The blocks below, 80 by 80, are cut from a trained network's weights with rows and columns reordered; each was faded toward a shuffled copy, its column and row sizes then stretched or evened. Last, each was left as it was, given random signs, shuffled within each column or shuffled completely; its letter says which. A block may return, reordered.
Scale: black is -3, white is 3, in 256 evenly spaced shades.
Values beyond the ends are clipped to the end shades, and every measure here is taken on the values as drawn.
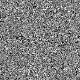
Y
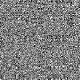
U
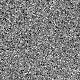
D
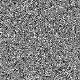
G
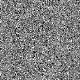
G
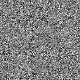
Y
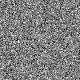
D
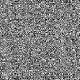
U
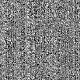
U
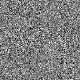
Y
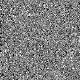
Y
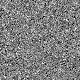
D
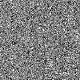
G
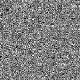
U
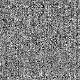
U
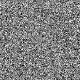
Y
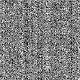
U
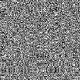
U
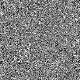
Y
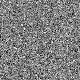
D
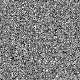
G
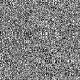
U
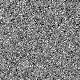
D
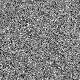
D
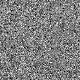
G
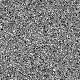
D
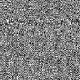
U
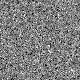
D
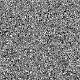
Y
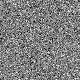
D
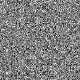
U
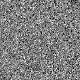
G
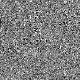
Y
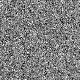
G
